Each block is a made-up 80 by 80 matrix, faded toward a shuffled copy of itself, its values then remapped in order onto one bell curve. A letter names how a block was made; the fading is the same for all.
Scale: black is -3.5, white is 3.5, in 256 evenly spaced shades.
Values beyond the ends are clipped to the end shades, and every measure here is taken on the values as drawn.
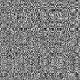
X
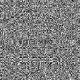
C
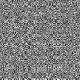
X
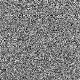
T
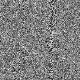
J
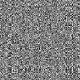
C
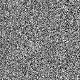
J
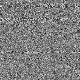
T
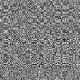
X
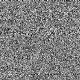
T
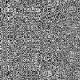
C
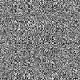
C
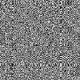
C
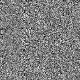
J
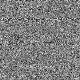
T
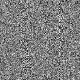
J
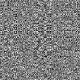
C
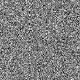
J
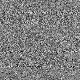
T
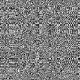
C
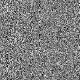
J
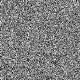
J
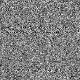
T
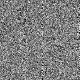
J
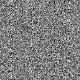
J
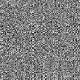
C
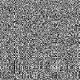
C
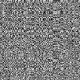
X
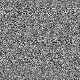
T
